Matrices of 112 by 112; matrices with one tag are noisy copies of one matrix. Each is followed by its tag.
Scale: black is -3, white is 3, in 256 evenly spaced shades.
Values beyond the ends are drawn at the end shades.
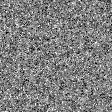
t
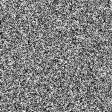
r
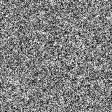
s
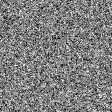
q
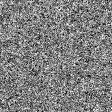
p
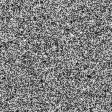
p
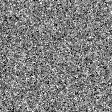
q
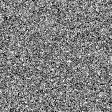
q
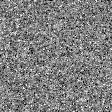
t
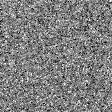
r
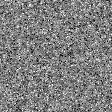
t
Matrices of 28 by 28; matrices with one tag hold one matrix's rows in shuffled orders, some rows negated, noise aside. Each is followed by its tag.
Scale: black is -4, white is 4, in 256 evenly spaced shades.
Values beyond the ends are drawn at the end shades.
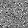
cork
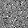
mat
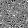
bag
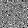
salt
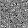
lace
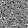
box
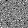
cork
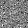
box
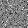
salt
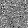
box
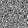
salt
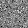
cork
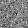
lace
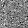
box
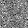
box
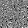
salt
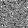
box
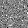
salt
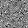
cork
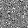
bag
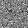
salt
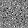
mat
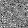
box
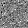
box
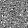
box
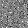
salt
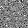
cork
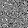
salt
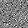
mat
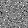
cork
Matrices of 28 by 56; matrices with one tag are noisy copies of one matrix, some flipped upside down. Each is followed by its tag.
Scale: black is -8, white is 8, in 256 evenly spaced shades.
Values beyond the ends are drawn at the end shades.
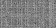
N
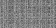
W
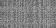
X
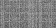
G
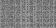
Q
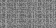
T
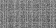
W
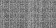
G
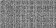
Q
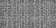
X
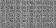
Q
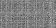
N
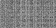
Q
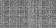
G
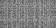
X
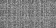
X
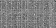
N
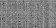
N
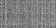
T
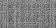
W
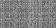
G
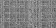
G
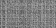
T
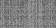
G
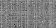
N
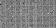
Q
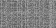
N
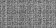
T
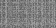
T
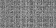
Q
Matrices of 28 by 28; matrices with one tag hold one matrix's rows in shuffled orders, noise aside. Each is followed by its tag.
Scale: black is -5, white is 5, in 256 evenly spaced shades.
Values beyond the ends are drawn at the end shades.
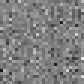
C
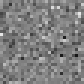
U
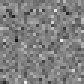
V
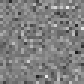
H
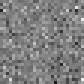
C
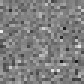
U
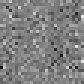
C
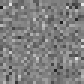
C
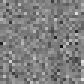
C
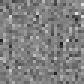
C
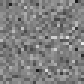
H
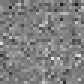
U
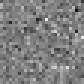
H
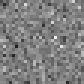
V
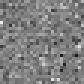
U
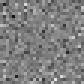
V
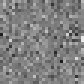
C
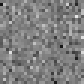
C
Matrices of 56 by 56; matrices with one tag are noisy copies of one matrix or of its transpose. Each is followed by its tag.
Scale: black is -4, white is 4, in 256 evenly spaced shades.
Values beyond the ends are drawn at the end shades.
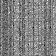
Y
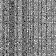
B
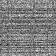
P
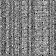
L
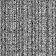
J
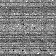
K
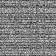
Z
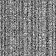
J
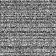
J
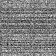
P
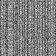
Z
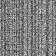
J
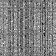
P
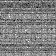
Y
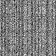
J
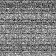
Y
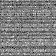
J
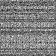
L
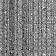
B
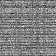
Z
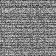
Z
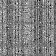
K
